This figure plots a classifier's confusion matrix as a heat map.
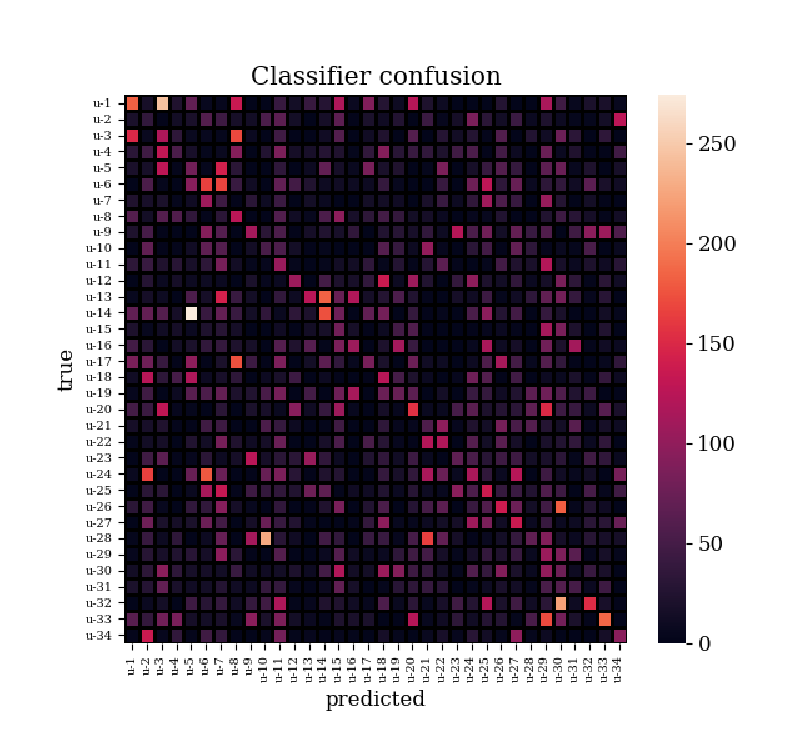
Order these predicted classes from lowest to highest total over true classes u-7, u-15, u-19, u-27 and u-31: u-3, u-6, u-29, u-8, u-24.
u-8, u-3, u-24, u-6, u-29
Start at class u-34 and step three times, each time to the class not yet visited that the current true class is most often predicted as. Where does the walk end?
u-6
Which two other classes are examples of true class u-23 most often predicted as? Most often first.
u-9, u-13
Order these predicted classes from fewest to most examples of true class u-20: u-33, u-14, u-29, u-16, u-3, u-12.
u-16, u-14, u-33, u-12, u-3, u-29
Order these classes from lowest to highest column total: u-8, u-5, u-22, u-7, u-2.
u-22, u-8, u-5, u-2, u-7
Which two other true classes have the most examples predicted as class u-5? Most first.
u-14, u-18
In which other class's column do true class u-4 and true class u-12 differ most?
u-3
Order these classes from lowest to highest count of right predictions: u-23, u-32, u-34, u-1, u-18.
u-23, u-34, u-18, u-32, u-1
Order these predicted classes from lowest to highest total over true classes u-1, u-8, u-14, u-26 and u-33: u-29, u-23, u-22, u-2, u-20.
u-23, u-22, u-2, u-20, u-29
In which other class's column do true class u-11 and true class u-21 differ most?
u-29
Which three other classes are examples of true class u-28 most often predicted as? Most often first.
u-10, u-21, u-9
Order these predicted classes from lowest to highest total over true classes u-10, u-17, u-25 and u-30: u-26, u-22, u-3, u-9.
u-22, u-9, u-3, u-26
